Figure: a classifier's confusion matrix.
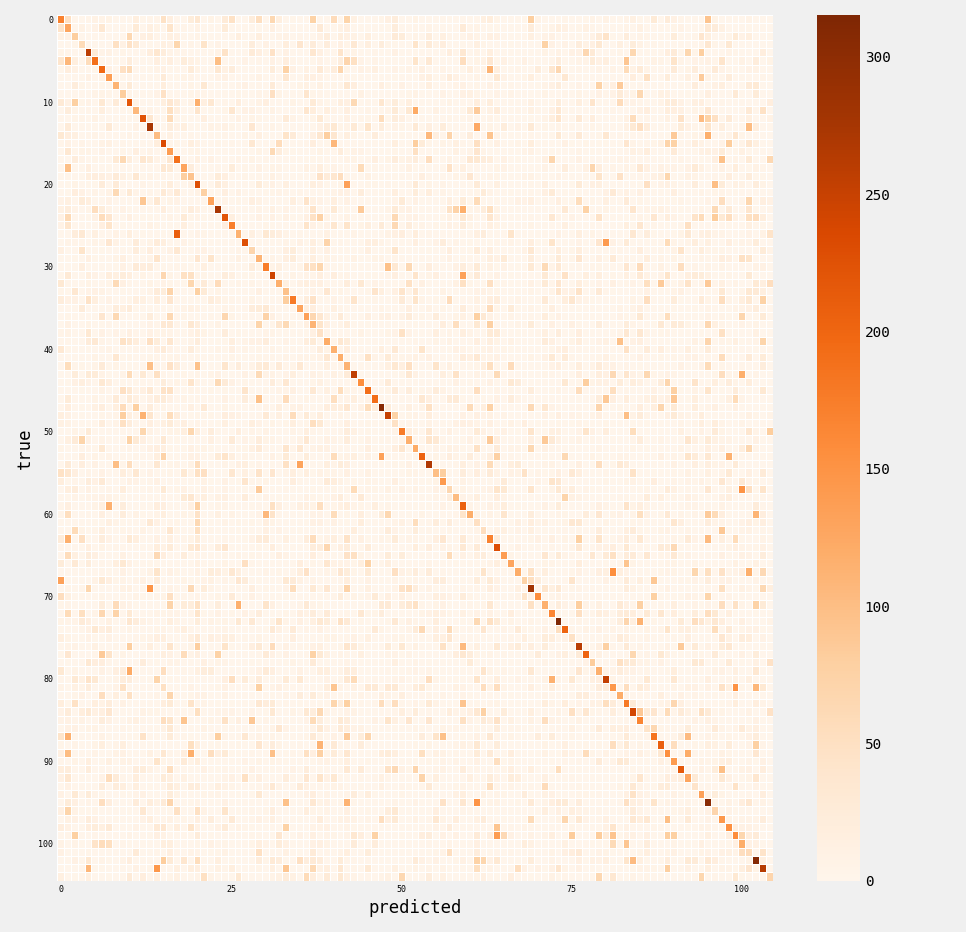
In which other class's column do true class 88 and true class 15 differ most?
38
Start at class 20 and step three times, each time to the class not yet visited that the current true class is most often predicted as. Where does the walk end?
61
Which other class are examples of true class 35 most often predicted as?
63
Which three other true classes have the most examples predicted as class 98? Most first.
53, 15, 24
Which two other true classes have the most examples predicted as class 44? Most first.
23, 18
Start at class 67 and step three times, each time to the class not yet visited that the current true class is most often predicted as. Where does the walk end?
64
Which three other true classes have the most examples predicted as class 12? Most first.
48, 22, 50
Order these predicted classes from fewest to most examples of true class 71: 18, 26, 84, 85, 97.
84, 18, 97, 85, 26
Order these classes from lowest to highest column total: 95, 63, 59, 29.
29, 59, 63, 95
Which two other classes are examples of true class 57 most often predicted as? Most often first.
100, 29
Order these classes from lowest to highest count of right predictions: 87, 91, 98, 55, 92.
55, 92, 98, 87, 91
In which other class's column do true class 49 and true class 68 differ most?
0
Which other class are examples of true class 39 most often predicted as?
82
